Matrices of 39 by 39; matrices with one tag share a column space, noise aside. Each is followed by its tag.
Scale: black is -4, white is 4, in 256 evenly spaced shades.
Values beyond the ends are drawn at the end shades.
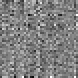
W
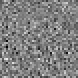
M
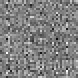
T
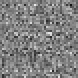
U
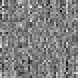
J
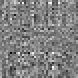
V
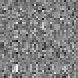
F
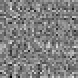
F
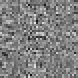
U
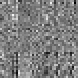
V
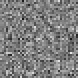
T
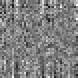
J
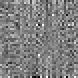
W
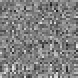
F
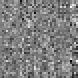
J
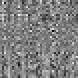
V
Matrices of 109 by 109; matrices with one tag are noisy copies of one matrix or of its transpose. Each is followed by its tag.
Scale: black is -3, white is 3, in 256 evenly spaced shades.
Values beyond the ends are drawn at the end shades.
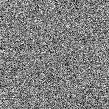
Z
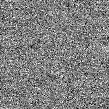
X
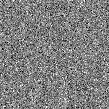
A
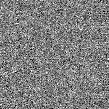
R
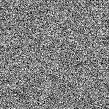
X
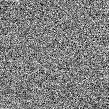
X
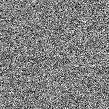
A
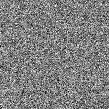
R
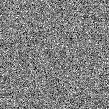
R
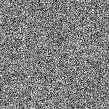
A
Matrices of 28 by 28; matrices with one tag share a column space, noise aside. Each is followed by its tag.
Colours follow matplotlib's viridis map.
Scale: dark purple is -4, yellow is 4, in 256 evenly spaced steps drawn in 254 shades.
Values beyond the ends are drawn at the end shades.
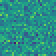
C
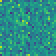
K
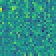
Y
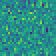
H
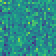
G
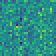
K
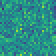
Y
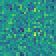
Y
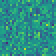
K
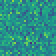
C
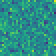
G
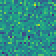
C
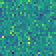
C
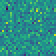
Y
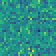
H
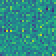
Y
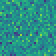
C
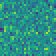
H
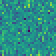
H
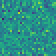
H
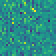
H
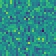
H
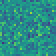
K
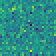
Y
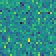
H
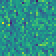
G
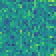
G
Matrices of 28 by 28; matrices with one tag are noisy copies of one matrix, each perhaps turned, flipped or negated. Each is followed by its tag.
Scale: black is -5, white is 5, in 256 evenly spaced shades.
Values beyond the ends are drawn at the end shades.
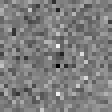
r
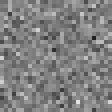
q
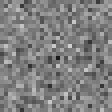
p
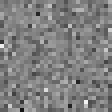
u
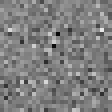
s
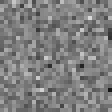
s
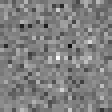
p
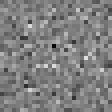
r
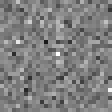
p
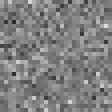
u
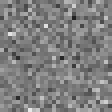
q
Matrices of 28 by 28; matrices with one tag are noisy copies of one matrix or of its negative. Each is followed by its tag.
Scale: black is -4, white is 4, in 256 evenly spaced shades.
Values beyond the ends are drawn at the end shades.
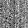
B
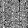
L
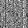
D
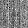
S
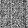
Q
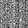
B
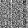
Q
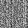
Q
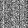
L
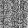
L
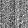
B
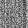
D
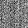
B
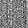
Q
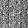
S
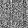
Q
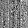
S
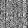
D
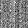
B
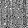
Q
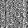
D
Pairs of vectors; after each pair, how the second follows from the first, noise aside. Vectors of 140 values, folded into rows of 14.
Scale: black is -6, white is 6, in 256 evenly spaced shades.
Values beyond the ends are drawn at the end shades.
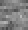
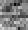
wrapped around, scaled up.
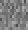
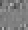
reversed, negated, partly zeroed.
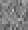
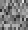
wrapped around, scaled up.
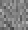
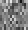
wrapped around, scaled up.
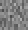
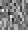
negated, scaled up.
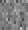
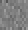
reversed, negated, shrunk.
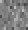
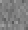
reversed, negated, shrunk.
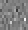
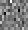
wrapped around, negated, scaled up.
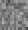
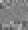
reversed, negated, partly zeroed.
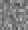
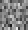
negated, scaled up.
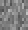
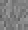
reversed, negated, shrunk.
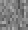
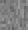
negated, shrunk.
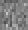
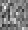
wrapped around, scaled up.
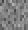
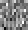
wrapped around, negated, scaled up.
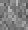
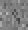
reversed, negated, partly zeroed.
